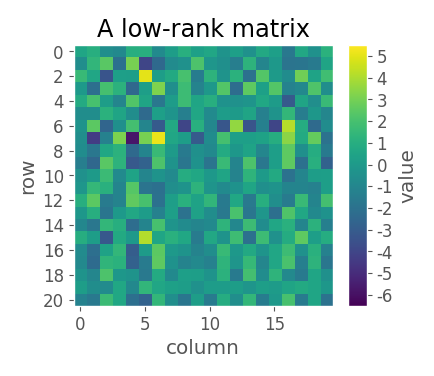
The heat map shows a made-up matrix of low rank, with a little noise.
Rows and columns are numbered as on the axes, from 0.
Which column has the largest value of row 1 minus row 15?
2
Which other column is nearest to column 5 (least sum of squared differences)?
17
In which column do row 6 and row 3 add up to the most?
16
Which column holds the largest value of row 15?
5
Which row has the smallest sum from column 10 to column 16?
6
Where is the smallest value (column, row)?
4, 7
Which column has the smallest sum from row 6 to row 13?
8
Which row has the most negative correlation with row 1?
19
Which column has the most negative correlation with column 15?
12
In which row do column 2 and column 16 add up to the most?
9
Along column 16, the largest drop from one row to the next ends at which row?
10
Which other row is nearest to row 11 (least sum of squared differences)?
1
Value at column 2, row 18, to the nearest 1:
2
